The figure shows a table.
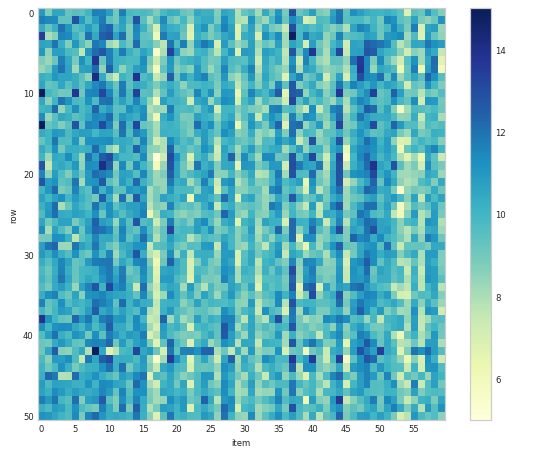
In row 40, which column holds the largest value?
27
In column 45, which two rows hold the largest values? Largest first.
38, 34
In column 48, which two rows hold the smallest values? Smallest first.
38, 1
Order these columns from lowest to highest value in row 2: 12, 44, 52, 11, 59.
59, 44, 11, 12, 52
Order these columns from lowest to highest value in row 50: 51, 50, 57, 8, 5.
57, 51, 50, 5, 8
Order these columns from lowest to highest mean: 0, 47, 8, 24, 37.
24, 0, 47, 8, 37
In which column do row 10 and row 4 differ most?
0
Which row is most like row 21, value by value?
48
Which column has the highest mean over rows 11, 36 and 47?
37
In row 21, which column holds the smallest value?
39
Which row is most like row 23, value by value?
49
